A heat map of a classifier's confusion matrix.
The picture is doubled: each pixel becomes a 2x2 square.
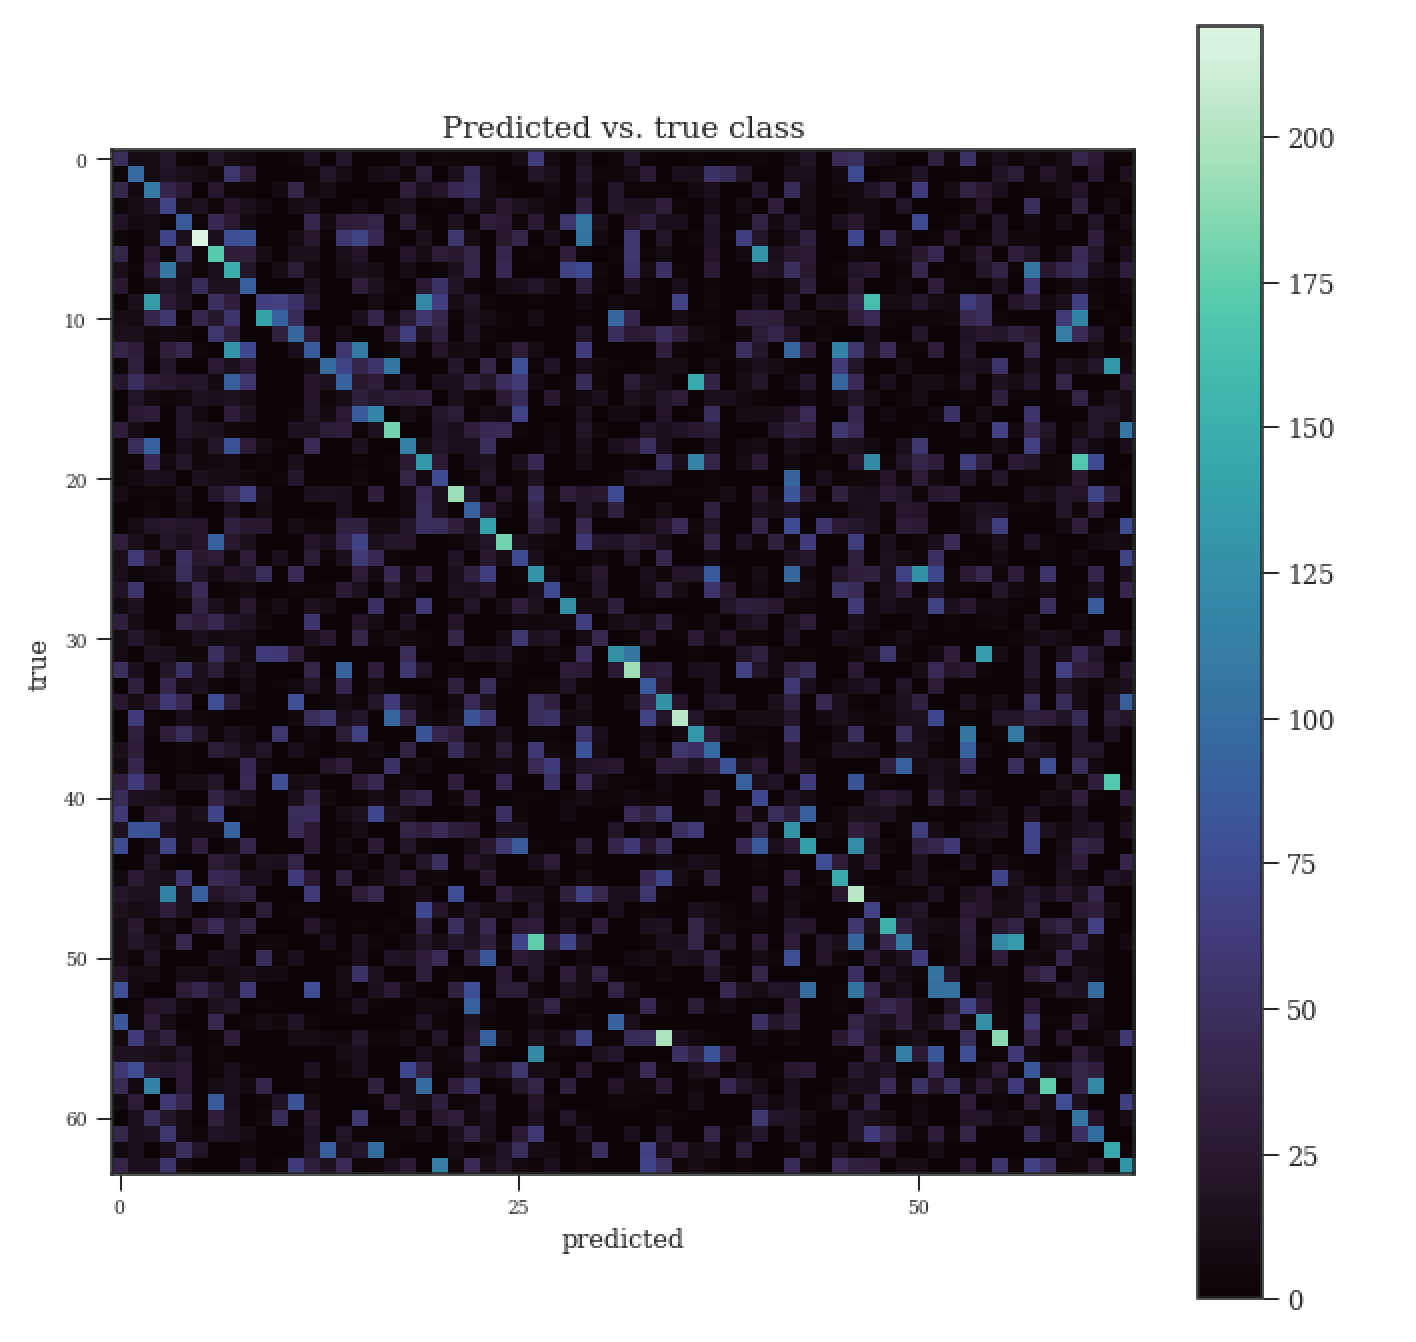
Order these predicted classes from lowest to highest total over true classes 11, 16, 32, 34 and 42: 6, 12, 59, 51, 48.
48, 51, 12, 6, 59
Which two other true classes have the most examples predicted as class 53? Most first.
36, 37
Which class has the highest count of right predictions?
5
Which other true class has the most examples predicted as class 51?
52
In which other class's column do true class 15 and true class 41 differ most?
43
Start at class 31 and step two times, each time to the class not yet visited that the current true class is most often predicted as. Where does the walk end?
0
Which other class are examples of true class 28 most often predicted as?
61
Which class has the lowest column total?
44
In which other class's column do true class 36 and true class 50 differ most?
56
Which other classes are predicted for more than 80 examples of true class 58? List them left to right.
2, 19, 61
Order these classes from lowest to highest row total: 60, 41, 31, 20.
20, 60, 41, 31
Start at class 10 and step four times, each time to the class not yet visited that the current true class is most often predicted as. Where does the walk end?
60
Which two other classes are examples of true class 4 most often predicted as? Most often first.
29, 50
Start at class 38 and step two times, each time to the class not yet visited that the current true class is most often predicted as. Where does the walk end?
26
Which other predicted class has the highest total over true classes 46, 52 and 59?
3
